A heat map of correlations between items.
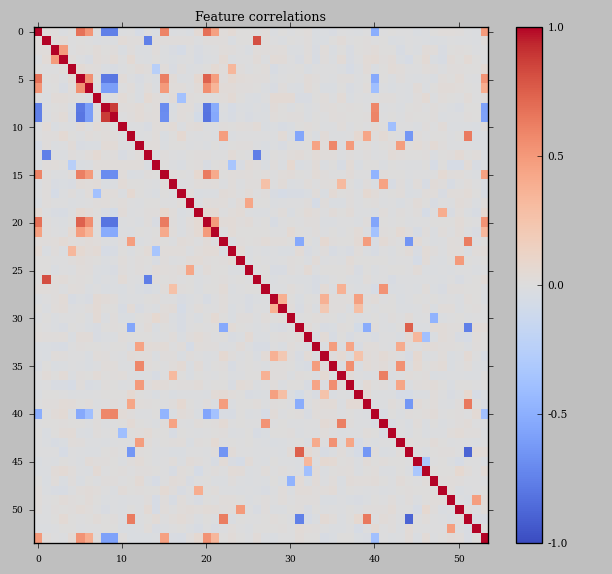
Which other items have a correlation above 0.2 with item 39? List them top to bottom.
11, 22, 51
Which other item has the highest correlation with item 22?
51
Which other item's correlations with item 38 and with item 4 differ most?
28
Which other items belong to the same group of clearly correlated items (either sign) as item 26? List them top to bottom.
1, 13
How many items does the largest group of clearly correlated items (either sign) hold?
10
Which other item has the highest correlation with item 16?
41
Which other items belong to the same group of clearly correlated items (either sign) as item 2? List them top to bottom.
3
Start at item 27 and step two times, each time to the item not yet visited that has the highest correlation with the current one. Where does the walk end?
36
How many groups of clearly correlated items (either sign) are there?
16
